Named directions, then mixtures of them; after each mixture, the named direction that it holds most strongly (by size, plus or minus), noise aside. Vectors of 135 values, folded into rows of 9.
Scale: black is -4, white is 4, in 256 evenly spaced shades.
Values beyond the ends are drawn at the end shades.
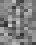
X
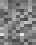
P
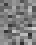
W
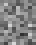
W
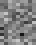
P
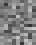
W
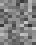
P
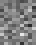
P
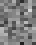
X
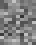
P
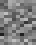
P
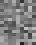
W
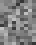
X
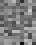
W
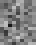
X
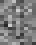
X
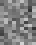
P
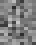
X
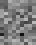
P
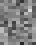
X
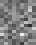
P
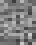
W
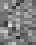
X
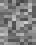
P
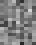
X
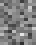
W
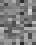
W
